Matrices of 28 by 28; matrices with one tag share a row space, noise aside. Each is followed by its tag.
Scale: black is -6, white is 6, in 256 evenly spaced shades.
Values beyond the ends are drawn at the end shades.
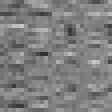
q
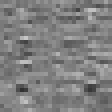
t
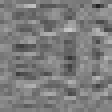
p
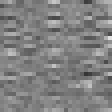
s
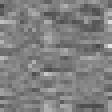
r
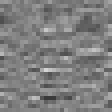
r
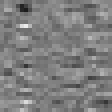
t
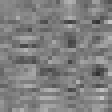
p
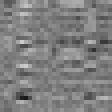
t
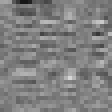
p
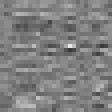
p
